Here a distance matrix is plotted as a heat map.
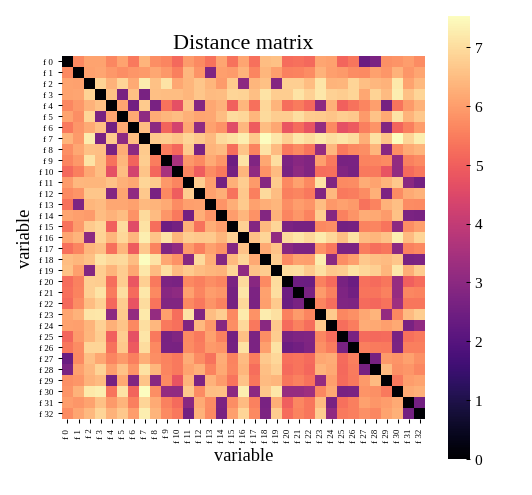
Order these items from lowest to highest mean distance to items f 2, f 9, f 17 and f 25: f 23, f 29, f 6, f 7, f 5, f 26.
f 26, f 6, f 29, f 23, f 5, f 7
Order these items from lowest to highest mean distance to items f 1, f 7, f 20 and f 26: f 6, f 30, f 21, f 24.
f 21, f 30, f 6, f 24
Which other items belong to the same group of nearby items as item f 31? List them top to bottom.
f 11, f 14, f 18, f 24, f 32
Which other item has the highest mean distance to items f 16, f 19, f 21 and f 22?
f 7
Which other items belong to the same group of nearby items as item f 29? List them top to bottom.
f 4, f 6, f 8, f 12, f 23
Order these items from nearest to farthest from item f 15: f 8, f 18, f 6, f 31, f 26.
f 26, f 6, f 8, f 31, f 18
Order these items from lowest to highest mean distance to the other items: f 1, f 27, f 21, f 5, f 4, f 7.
f 21, f 4, f 27, f 1, f 5, f 7
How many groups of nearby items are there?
7
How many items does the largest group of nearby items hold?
10
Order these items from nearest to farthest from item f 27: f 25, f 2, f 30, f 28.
f 28, f 25, f 30, f 2
